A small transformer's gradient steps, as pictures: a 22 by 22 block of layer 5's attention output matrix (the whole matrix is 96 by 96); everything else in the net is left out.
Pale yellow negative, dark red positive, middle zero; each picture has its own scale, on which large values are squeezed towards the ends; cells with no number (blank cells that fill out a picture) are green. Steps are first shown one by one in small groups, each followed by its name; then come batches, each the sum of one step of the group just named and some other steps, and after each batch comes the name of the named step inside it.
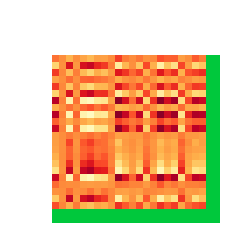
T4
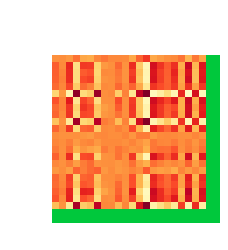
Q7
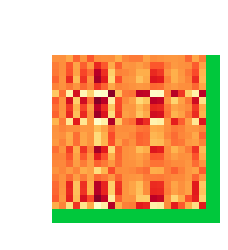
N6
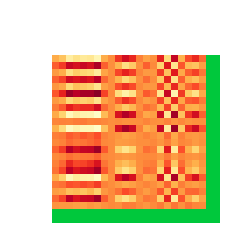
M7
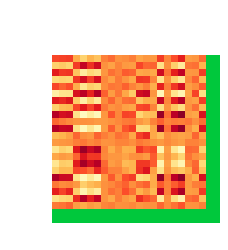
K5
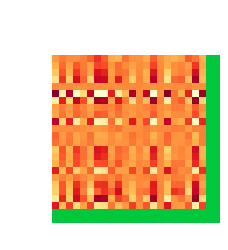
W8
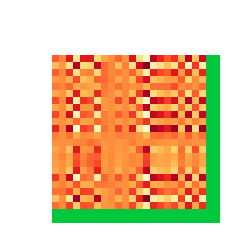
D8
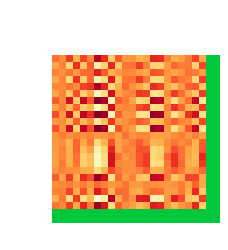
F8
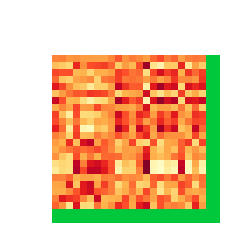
T4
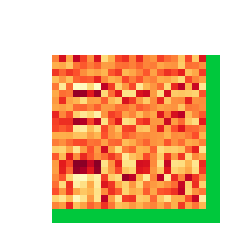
K5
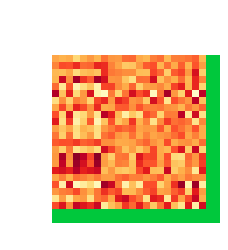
W8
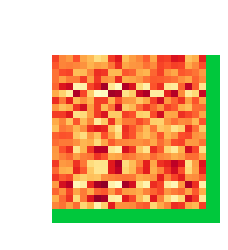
N6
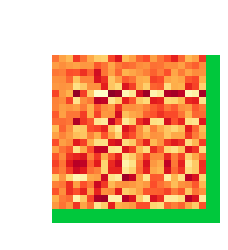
N6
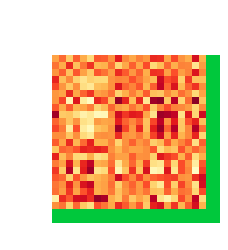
T4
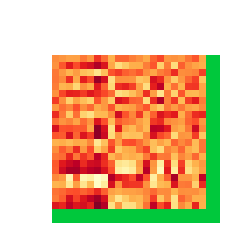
T4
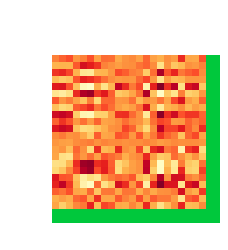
K5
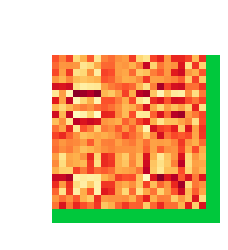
D8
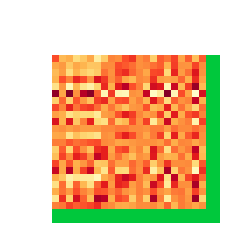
W8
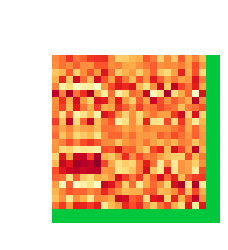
W8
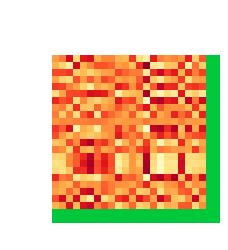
D8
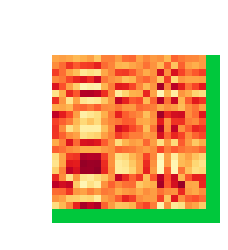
T4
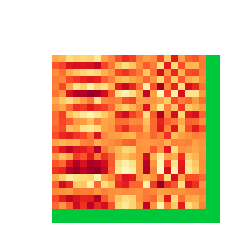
M7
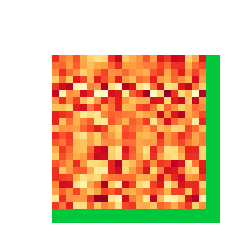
W8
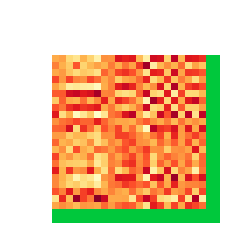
D8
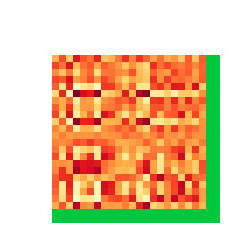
Q7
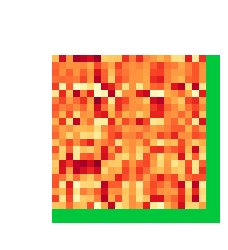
N6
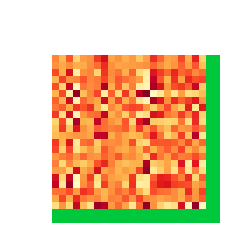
Q7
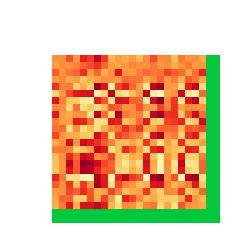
T4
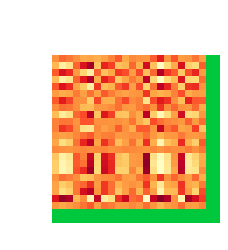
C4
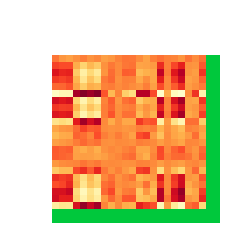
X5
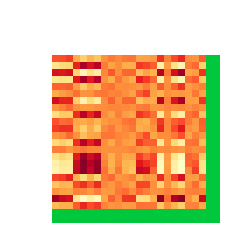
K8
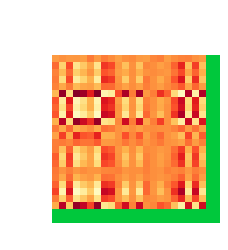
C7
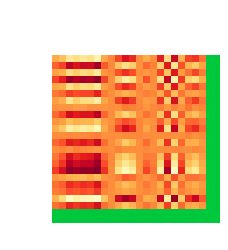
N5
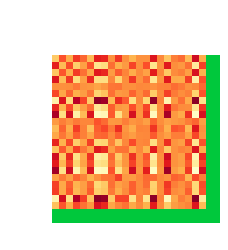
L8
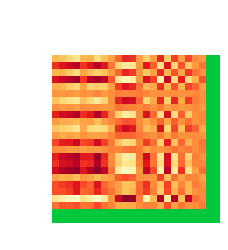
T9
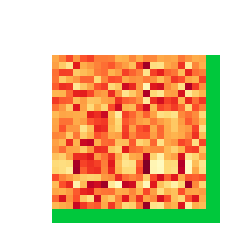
C4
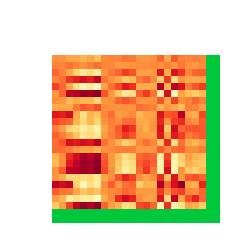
N5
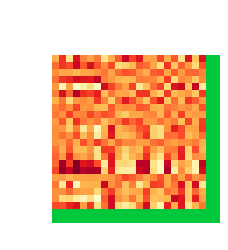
N5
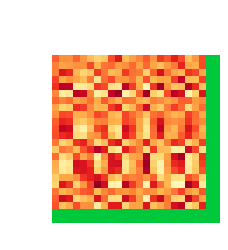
C4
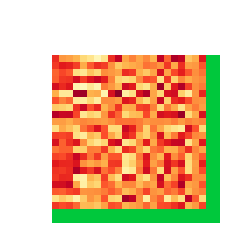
T9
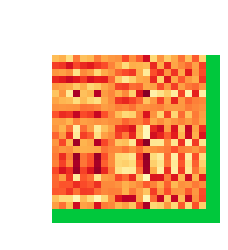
T9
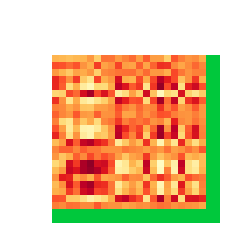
N5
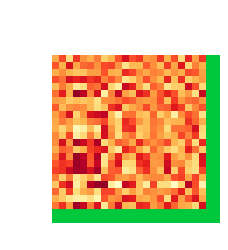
N5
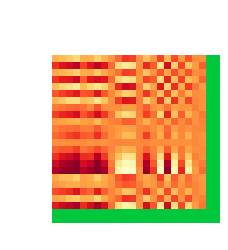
T9
